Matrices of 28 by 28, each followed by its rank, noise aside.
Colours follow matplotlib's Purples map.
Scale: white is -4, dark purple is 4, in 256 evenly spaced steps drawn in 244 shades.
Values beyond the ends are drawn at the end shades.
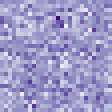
eight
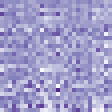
four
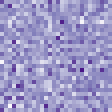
six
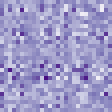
four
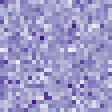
seven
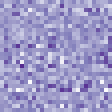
five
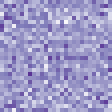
six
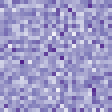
six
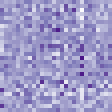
five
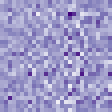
four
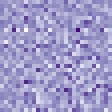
five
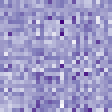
four
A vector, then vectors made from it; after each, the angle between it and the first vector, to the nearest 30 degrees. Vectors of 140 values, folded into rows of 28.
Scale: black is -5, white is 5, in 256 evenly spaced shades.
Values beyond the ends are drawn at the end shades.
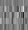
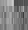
60 degrees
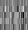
30 degrees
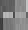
90 degrees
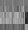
60 degrees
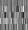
30 degrees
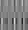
90 degrees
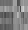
60 degrees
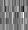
150 degrees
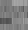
120 degrees
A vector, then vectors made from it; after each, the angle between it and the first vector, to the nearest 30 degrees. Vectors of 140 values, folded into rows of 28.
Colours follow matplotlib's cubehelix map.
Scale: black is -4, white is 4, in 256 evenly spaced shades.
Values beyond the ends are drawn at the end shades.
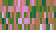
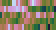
60 degrees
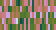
120 degrees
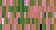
150 degrees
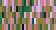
120 degrees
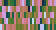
60 degrees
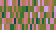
120 degrees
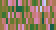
120 degrees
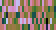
60 degrees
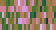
30 degrees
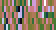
120 degrees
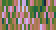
30 degrees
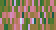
90 degrees
